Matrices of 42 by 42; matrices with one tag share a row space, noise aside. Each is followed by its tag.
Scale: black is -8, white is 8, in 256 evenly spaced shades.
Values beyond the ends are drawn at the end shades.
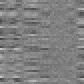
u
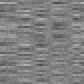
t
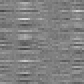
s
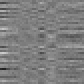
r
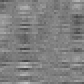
s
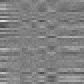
r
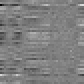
u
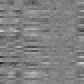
u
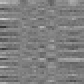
r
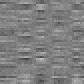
t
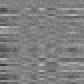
r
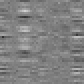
s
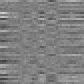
r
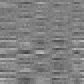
t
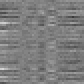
r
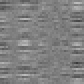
s
